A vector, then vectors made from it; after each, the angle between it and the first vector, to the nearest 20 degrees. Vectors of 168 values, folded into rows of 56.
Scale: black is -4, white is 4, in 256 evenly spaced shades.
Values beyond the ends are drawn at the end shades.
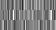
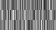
60 degrees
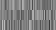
80 degrees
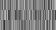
80 degrees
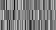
120 degrees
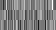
80 degrees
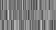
120 degrees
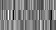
140 degrees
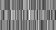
80 degrees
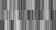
120 degrees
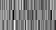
140 degrees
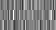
20 degrees
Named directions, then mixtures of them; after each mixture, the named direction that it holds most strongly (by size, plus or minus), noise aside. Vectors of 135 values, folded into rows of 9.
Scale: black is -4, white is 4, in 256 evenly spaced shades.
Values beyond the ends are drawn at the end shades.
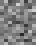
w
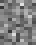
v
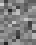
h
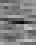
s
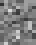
h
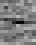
s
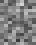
w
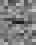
w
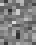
h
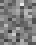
v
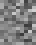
w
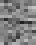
s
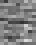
s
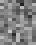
v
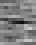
s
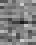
s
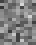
v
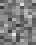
v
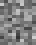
v
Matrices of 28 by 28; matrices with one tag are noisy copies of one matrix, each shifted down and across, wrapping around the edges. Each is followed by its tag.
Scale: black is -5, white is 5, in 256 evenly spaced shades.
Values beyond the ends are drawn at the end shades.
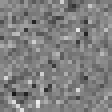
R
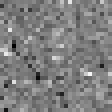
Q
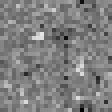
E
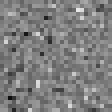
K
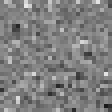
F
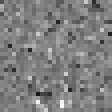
R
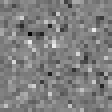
R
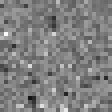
F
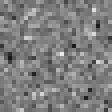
Q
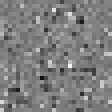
K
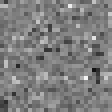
F
